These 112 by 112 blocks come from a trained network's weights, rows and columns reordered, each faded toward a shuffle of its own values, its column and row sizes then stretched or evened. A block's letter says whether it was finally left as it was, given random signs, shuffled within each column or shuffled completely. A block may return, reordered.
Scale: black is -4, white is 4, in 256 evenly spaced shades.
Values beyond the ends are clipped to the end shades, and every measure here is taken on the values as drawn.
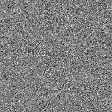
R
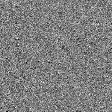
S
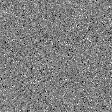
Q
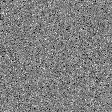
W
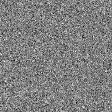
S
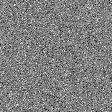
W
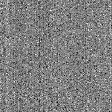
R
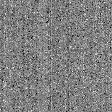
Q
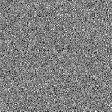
R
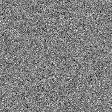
S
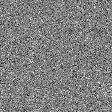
Q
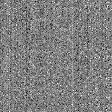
R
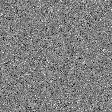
W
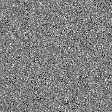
S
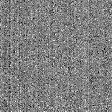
R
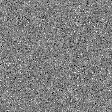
S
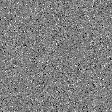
Q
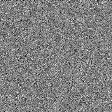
S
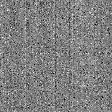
R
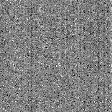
R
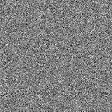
R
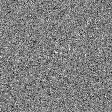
W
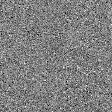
Q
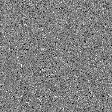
S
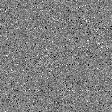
R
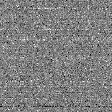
R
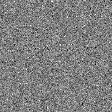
R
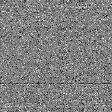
R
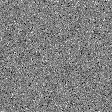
W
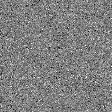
S
